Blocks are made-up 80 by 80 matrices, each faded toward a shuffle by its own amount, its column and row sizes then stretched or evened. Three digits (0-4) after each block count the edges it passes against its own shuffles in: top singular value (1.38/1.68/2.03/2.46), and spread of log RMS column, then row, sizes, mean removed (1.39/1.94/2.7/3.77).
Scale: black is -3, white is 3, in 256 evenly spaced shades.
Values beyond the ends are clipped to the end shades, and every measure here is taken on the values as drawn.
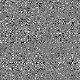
0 2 3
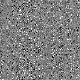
1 3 0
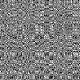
4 1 2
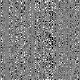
1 4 1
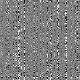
4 4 2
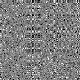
4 2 1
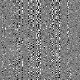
4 4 0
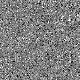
1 1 0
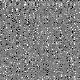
2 2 0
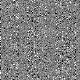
1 3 0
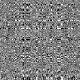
4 2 3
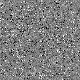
0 1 1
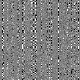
4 4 1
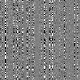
4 4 1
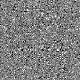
2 1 1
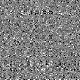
3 0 2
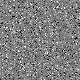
0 1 0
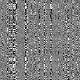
4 4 0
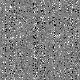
0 3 1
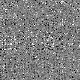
2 1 1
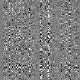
3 4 2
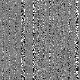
2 4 0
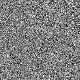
0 1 0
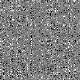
2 3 1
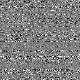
0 0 4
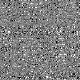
1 1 3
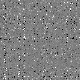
0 2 2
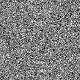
1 1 0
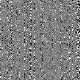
1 4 1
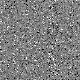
0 2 0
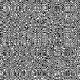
4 1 0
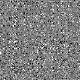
1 2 2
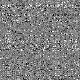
2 0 2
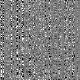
3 4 2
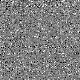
0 0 2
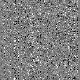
1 3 0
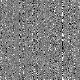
2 3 0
